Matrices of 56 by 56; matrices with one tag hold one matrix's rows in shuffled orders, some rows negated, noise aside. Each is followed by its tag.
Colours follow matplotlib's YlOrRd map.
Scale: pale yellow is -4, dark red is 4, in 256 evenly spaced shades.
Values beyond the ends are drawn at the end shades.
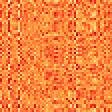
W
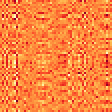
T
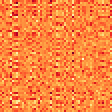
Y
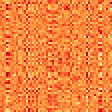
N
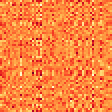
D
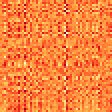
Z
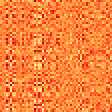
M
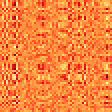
T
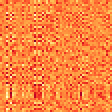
M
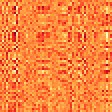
T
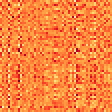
W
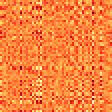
D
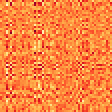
M
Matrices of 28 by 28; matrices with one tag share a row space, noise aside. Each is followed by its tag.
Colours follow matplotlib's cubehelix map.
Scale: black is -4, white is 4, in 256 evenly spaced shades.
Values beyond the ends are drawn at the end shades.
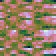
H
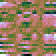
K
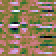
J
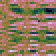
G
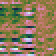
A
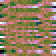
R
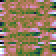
R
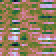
J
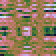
K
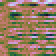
G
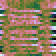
R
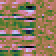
A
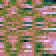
H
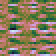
G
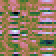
J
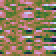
H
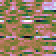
H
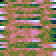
R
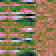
A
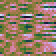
H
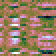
J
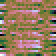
R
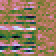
A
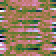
R
